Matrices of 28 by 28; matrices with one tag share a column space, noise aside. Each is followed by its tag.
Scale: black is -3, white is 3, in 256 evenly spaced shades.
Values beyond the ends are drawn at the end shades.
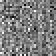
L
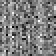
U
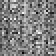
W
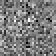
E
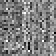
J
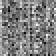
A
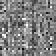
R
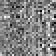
L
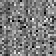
E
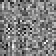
J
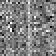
U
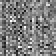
E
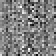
L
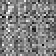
U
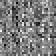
A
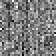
J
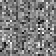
J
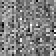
R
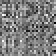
U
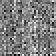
L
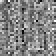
J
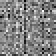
L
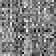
A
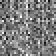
W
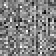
E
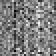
L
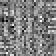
E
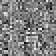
J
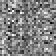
W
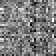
A
